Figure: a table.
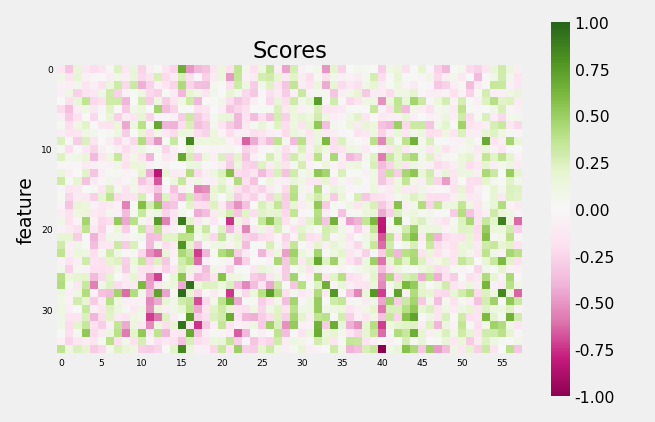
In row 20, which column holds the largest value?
16
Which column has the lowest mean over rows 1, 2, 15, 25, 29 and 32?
17
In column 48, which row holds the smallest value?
14
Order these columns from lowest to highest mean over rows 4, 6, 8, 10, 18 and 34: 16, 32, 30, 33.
33, 30, 16, 32
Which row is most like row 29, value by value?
23
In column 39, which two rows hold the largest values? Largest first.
28, 19
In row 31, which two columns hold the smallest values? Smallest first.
11, 12
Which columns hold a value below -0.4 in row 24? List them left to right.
17, 22, 40
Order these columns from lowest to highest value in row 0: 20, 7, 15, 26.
20, 7, 26, 15
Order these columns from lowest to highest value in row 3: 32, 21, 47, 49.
49, 47, 32, 21
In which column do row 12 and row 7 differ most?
12
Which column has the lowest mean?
40
